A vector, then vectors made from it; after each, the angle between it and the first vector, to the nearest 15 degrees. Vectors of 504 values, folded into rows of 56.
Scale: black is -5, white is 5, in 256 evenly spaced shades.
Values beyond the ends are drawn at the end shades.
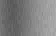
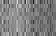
120 degrees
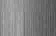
165 degrees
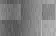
30 degrees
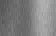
30 degrees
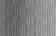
15 degrees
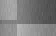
135 degrees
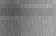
15 degrees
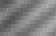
45 degrees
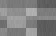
120 degrees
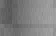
15 degrees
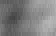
15 degrees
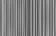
90 degrees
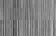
60 degrees
